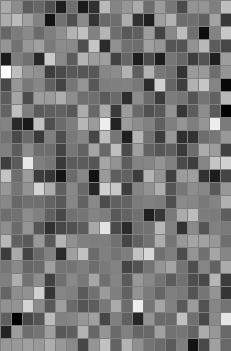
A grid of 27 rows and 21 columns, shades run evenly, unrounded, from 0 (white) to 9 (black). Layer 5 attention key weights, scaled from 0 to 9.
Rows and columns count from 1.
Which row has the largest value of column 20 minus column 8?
5
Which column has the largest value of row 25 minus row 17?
2
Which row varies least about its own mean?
16
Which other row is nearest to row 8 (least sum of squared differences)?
21
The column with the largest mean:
6
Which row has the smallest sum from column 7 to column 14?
20
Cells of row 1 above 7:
3
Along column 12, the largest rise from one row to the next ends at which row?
11
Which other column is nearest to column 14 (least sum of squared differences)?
7
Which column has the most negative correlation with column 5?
1
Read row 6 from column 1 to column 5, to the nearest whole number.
0 2 4 4 7
